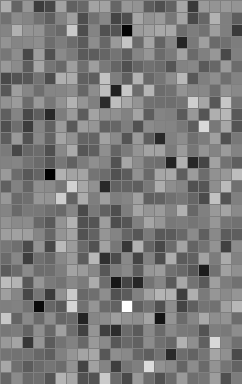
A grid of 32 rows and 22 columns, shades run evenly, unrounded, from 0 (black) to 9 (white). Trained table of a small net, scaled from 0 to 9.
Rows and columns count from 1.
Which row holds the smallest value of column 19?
23
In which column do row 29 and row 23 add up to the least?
19
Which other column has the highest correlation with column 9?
21
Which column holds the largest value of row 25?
7
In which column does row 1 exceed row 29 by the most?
3
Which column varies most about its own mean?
12
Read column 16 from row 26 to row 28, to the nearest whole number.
5 5 5
